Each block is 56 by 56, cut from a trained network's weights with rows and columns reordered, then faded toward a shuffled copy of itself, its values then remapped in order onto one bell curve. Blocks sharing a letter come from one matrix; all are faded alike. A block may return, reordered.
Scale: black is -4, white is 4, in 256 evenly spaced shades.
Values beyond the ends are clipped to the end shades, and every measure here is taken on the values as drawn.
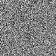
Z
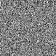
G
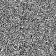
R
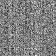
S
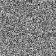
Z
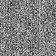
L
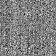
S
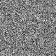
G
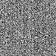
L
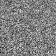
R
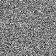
R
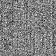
S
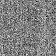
S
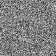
R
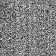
L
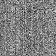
S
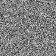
R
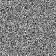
Z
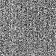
S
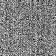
S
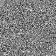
R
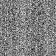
S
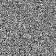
Z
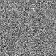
G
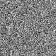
G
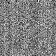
S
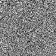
R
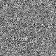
R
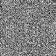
G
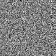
Z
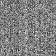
S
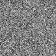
G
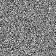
Z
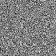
G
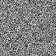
G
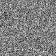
R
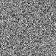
G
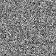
Z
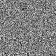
R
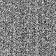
L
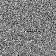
R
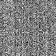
S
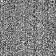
L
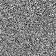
R
